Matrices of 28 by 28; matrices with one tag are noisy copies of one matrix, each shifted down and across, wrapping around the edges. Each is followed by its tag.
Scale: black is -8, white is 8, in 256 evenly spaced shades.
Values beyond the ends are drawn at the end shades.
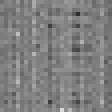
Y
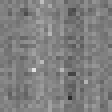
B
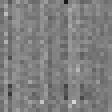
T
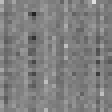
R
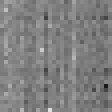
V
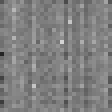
R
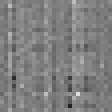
T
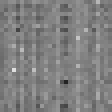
R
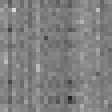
V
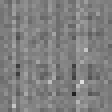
T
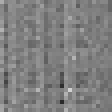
T
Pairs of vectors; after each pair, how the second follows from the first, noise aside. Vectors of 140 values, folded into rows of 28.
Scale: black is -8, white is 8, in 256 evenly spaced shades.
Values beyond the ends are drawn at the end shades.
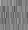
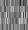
wrapped around, negated, scaled up.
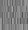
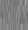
shrunk.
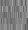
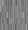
reversed, negated, shrunk.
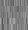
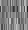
reversed, negated, scaled up.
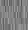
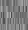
reversed, negated.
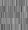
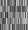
reversed, negated, scaled up.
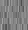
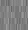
reversed, negated, shrunk.
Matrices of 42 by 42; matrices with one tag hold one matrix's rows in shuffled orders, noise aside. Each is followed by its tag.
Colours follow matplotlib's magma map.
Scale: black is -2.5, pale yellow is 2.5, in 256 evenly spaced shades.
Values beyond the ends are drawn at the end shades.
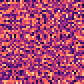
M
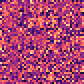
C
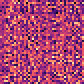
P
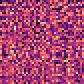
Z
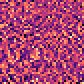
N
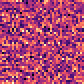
M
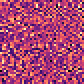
N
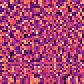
N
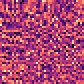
M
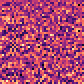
M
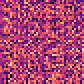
P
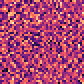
N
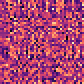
P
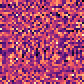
Z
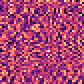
N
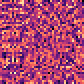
M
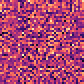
C
